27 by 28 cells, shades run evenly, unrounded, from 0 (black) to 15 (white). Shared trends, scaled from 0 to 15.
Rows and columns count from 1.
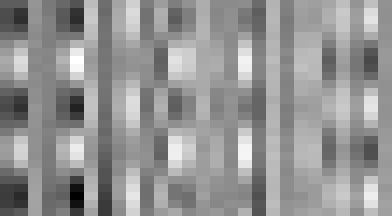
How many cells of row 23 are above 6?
23
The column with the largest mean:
10
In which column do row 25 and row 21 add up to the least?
8
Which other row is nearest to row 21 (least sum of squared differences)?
18
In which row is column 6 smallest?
25
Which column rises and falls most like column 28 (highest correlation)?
21
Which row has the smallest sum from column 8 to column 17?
26
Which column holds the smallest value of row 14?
6
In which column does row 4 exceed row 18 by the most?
27
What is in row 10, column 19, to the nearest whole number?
8
